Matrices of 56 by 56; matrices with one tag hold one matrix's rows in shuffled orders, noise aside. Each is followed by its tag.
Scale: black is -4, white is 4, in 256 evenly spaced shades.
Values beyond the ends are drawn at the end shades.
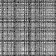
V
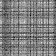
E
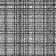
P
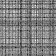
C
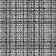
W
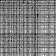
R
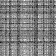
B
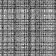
V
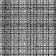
E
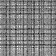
W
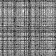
V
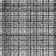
E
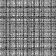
W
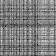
R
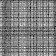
E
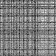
R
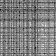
R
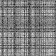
V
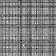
C
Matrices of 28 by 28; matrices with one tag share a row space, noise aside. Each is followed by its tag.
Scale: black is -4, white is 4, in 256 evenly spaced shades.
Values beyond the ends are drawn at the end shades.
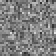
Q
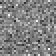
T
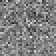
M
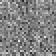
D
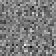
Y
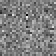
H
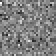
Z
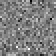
H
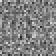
Z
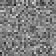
D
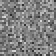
M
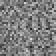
Y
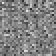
Y
